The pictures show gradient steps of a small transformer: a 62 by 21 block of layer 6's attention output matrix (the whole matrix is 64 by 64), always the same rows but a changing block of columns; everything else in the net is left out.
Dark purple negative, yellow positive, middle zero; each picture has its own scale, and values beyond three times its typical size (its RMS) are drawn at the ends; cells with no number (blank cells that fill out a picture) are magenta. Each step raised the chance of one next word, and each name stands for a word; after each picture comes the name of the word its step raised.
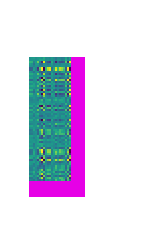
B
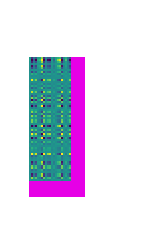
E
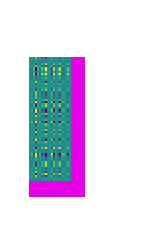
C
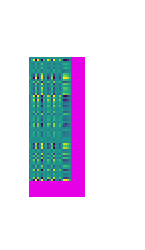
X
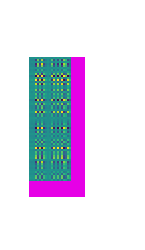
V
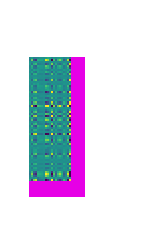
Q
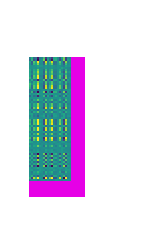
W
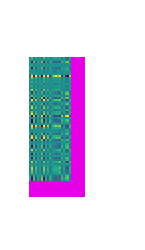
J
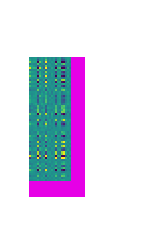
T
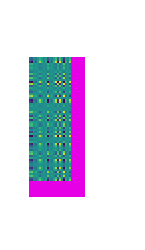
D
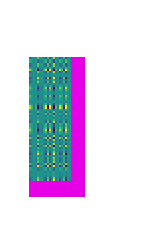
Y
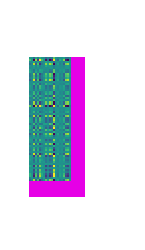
Q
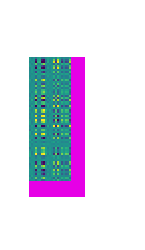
E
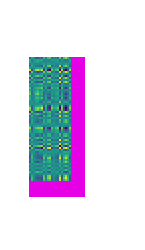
Y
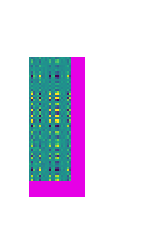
J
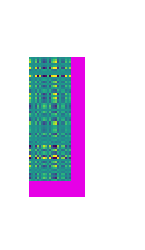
T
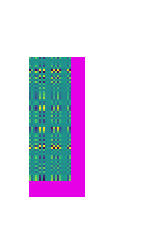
Y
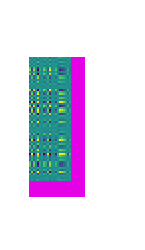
C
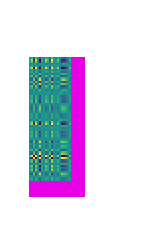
T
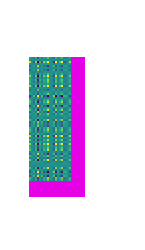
D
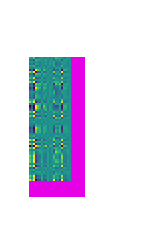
Y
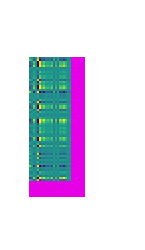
W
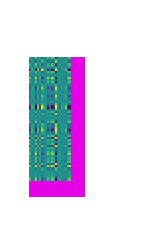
Y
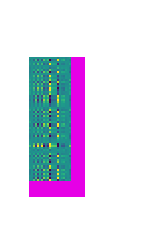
X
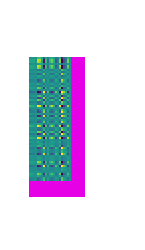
E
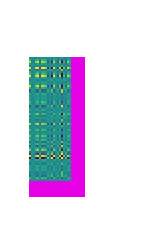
T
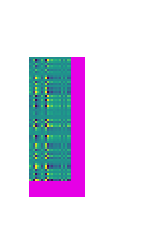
X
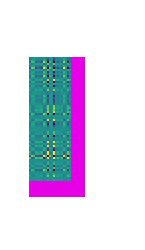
T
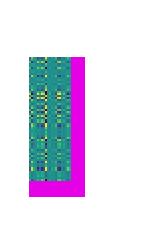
J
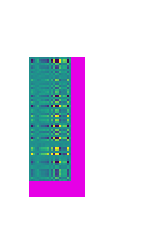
E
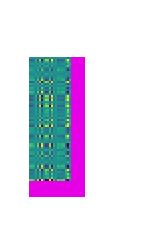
X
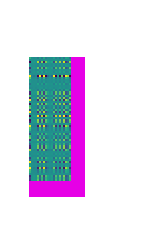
J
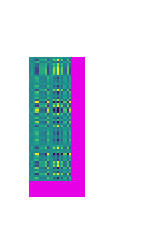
C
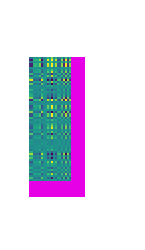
V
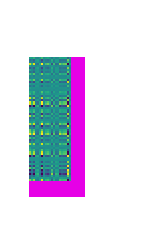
Q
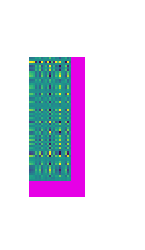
B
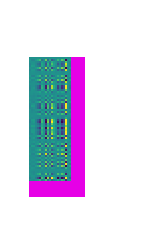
W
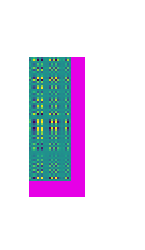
W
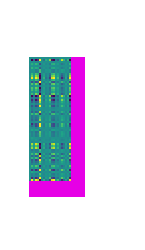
X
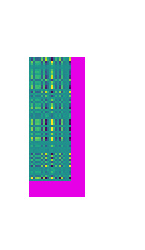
W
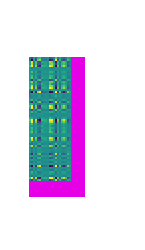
W
